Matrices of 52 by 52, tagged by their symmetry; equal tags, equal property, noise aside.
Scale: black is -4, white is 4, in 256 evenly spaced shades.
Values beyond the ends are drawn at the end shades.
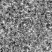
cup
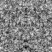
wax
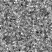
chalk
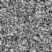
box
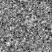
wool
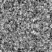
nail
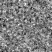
box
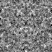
wax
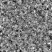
wool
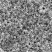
wool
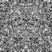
wax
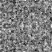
nail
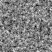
chalk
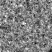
cup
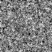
box
